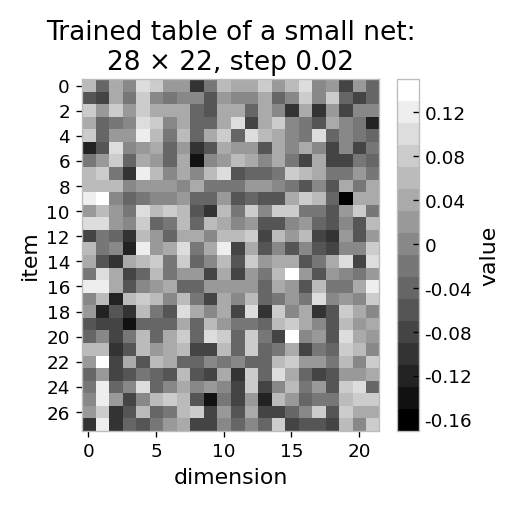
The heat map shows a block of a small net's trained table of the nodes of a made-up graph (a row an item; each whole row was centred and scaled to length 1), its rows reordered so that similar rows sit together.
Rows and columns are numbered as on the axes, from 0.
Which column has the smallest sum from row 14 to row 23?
2
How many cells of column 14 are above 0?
16
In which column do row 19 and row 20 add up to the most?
15
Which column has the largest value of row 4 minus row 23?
17
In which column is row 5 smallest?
0
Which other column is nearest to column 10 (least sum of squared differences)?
7
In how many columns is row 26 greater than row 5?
12
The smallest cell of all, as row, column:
9, 19
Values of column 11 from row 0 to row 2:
0.04 0 0.04
